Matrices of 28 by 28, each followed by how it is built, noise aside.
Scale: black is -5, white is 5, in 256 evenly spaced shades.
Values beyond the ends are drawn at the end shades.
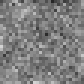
smooth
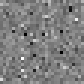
sparse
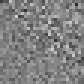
upper triangular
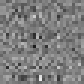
low rank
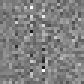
uneven columns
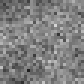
smooth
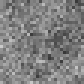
smooth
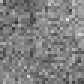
smooth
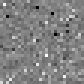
sparse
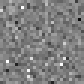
sparse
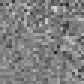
upper triangular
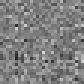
low rank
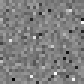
sparse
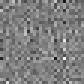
low rank
